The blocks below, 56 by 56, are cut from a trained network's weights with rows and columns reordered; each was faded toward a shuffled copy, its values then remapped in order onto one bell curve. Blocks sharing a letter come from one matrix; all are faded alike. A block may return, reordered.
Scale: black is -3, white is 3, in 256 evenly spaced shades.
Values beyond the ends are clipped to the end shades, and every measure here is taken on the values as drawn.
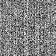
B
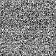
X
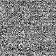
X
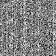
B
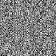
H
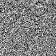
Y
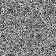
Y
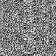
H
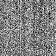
B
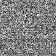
X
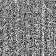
B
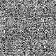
X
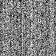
B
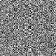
H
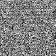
X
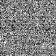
X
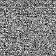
X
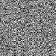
H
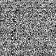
X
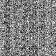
B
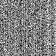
B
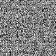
X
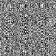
H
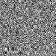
H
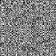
H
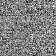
X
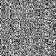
H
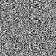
H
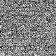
X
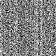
B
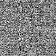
X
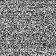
X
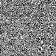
X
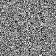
Y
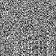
H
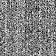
B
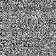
X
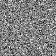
Y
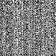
B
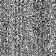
B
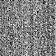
B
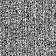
B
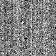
B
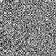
H
